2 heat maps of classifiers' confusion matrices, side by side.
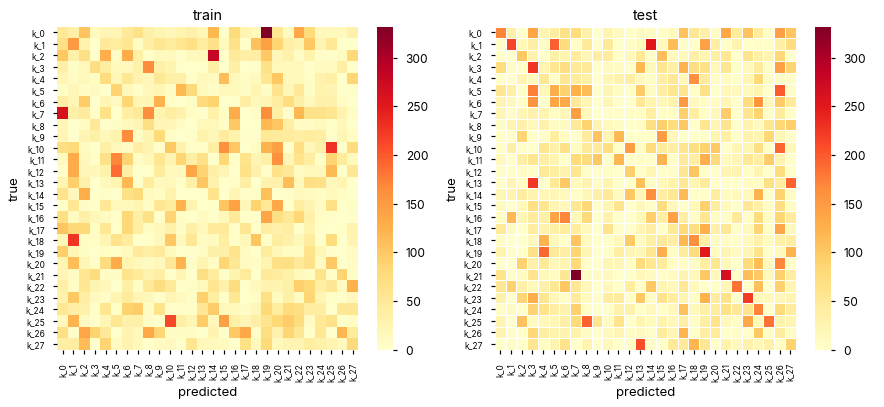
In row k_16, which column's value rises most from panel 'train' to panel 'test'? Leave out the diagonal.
k_5
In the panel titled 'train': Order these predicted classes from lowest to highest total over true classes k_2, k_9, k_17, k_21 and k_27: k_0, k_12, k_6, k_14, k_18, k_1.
k_18, k_12, k_1, k_0, k_14, k_6
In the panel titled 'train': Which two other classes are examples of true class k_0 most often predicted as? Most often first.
k_19, k_22
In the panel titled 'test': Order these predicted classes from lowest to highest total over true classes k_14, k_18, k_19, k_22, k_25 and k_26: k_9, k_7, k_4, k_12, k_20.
k_9, k_20, k_12, k_7, k_4
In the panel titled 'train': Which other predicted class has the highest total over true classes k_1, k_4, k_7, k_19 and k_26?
k_0
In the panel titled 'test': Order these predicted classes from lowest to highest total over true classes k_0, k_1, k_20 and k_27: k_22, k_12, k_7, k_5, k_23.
k_12, k_22, k_7, k_23, k_5
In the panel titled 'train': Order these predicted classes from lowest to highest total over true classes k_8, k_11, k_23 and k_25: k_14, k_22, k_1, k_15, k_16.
k_14, k_22, k_16, k_15, k_1
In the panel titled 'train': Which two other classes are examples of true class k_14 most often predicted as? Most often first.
k_2, k_19
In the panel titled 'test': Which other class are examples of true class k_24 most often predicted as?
k_17
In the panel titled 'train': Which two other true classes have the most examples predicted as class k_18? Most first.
k_1, k_15
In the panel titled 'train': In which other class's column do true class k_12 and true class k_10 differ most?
k_5
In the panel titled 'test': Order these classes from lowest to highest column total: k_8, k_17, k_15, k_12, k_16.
k_12, k_16, k_8, k_15, k_17
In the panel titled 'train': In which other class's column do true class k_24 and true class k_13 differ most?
k_7
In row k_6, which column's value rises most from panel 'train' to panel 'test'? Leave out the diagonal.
k_3
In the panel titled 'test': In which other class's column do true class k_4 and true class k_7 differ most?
k_18
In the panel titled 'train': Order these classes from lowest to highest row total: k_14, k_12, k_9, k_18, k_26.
k_14, k_9, k_18, k_12, k_26
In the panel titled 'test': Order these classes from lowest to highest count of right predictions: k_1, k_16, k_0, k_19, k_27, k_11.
k_27, k_11, k_16, k_0, k_1, k_19
